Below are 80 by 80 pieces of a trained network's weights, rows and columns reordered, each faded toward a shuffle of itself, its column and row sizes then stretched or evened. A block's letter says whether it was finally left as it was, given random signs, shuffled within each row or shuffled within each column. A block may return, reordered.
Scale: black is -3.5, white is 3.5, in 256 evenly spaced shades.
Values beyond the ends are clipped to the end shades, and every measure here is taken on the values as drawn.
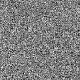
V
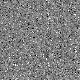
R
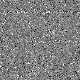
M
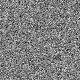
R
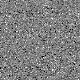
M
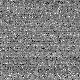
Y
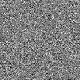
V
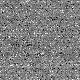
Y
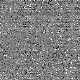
V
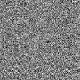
V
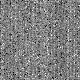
R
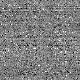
V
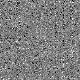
M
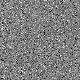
R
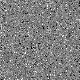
M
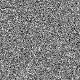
R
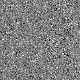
M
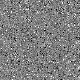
M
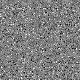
Y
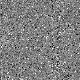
M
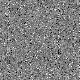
R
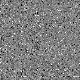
M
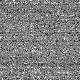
Y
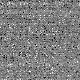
V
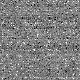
V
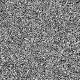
Y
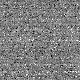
Y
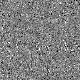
M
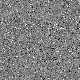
Y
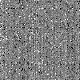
V
